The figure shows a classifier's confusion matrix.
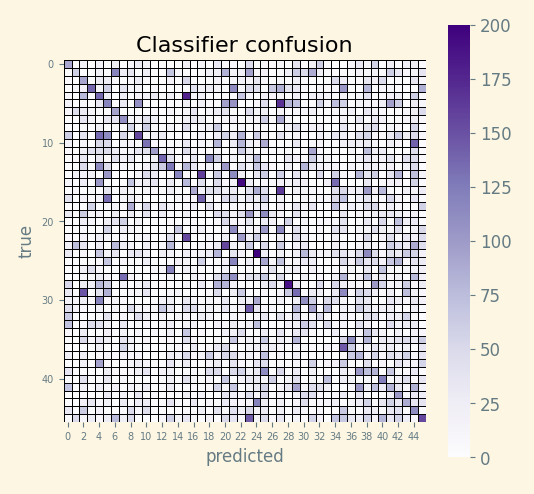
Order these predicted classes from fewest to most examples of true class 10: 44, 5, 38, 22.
38, 5, 22, 44
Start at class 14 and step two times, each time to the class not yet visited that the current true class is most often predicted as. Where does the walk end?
5
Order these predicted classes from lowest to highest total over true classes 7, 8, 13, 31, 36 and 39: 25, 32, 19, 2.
32, 2, 19, 25
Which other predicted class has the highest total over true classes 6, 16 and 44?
27
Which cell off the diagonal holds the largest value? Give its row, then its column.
15, 22
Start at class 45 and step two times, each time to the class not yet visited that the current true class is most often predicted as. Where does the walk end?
20
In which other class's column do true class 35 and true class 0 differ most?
36
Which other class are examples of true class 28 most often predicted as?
39
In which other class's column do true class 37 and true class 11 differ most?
31
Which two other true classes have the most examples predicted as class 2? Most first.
29, 4
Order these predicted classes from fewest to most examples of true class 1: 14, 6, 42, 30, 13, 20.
14, 42, 30, 13, 20, 6
